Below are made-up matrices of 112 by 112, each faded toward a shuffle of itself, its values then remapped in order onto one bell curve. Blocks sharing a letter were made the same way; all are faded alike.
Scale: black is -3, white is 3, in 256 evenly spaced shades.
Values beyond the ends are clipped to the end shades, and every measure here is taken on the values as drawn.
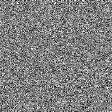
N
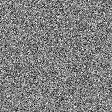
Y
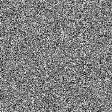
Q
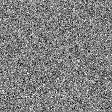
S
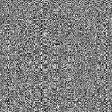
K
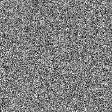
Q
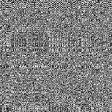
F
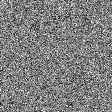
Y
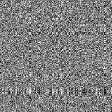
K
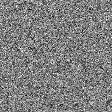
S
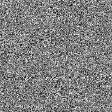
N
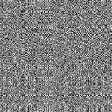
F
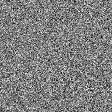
S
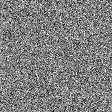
Y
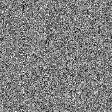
Q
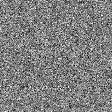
S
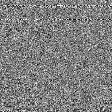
N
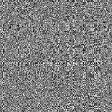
K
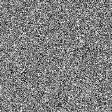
Q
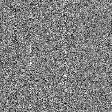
Q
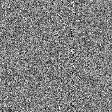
Q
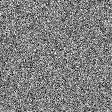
Y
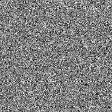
N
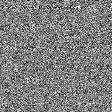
N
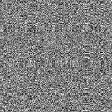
F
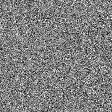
S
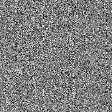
Q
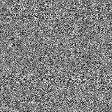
N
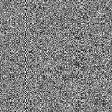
K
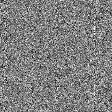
Q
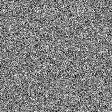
S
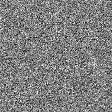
S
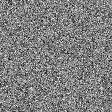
Y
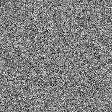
S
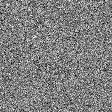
Y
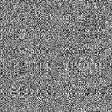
K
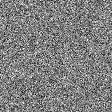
Y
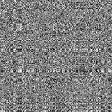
F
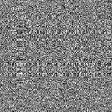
F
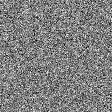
Y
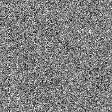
Q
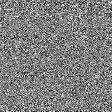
N
